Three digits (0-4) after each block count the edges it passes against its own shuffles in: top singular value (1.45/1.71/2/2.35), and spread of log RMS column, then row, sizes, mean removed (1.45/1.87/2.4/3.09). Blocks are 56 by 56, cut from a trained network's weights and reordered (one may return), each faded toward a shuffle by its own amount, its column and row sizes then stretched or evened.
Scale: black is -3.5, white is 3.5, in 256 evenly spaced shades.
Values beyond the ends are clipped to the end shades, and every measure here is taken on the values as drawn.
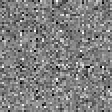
0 2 1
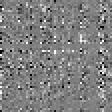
0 4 3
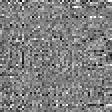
2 1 3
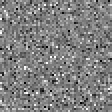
0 0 1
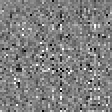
1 2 2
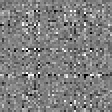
3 3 3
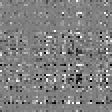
2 3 4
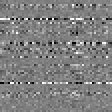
4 0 4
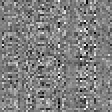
3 4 0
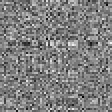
3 1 1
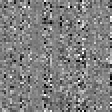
0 4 1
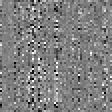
3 4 0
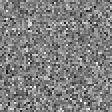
0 1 1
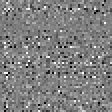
1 2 3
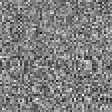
3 0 2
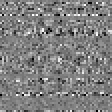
2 1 4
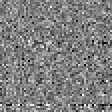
2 0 2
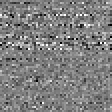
0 0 4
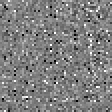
0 2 1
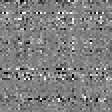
0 2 4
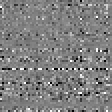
1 1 4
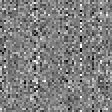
3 3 1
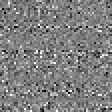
1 1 3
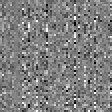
2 4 1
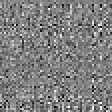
3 3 3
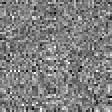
3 1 1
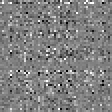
0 3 3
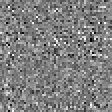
0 2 2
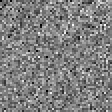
1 0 0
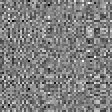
4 2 2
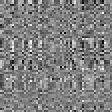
4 3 3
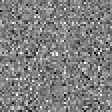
2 2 1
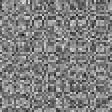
4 1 1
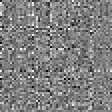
3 3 2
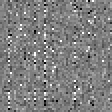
2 3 0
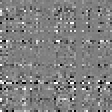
1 3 4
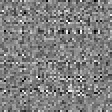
3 2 3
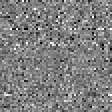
1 0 3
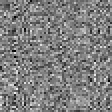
3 2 0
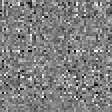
2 2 3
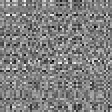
4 1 4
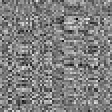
4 2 3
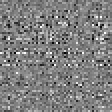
2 2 4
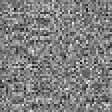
3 0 1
